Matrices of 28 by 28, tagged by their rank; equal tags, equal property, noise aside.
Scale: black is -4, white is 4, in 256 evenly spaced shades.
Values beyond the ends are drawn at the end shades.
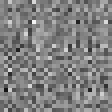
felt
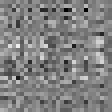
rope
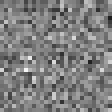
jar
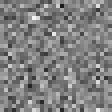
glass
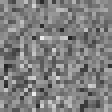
glass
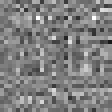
felt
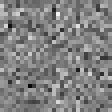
glass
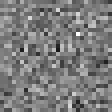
glass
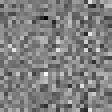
jar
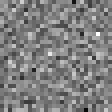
glass
